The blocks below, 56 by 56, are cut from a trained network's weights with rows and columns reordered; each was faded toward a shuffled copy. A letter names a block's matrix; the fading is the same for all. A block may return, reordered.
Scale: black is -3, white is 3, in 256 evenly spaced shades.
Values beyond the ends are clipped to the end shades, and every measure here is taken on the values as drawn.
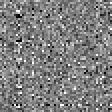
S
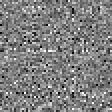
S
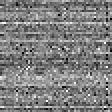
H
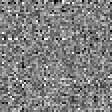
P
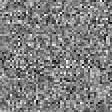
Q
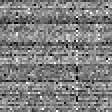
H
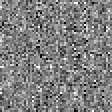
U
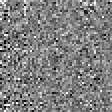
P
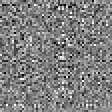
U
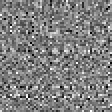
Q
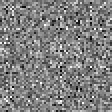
U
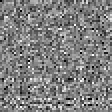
Q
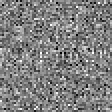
U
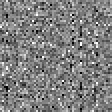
P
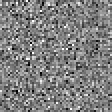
U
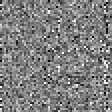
P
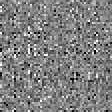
P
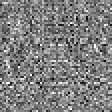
Q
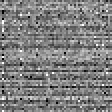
H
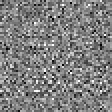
U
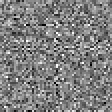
Q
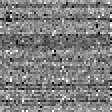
H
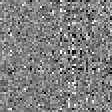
P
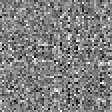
U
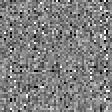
P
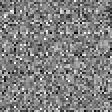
Q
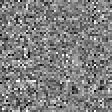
P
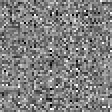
U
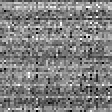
H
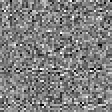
Q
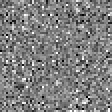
S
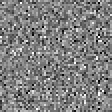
P
